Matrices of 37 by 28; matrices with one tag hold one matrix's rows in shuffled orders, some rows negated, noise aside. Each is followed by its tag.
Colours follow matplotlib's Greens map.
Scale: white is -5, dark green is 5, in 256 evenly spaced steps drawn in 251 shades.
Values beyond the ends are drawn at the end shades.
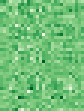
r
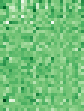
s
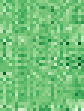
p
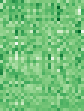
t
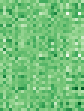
p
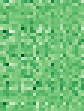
s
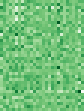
t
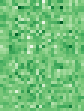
r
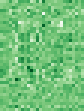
r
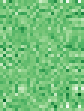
p
